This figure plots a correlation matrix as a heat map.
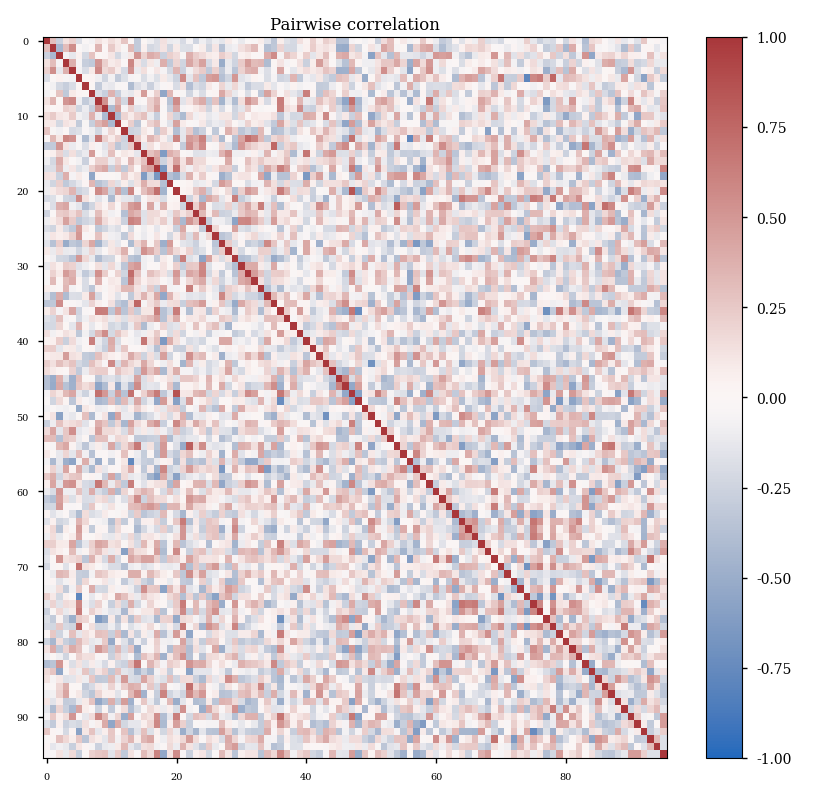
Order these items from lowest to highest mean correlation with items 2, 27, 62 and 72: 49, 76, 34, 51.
76, 51, 49, 34
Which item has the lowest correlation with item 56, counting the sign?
13
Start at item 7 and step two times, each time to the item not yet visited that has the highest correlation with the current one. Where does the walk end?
15
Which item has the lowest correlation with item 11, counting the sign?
46
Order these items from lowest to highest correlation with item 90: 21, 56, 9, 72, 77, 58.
77, 56, 58, 21, 72, 9
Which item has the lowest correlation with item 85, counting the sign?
72
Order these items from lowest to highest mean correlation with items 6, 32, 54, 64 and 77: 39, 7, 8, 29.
39, 8, 7, 29
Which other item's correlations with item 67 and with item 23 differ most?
92
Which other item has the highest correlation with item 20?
47
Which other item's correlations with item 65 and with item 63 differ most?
75
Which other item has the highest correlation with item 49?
74
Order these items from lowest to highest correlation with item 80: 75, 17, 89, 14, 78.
14, 75, 17, 78, 89
